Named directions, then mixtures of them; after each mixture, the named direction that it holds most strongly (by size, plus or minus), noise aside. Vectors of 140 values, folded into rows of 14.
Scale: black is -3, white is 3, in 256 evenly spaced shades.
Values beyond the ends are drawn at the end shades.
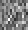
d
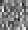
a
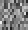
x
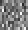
a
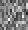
d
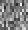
a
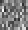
a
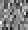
x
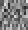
x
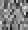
x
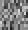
x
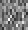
d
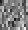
a
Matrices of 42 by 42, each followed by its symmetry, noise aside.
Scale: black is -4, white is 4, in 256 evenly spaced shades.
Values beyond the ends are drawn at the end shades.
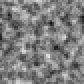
antisymmetric.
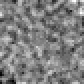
antisymmetric.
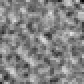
symmetric across the other diagonal.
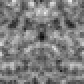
mirrored left to right.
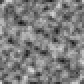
same after a half turn.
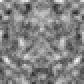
mirrored left to right.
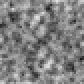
same after a half turn.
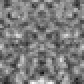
mirrored left to right.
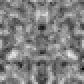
mirrored left to right.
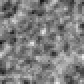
symmetric.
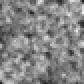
symmetric across the other diagonal.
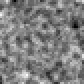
antisymmetric.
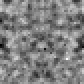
mirrored left to right.
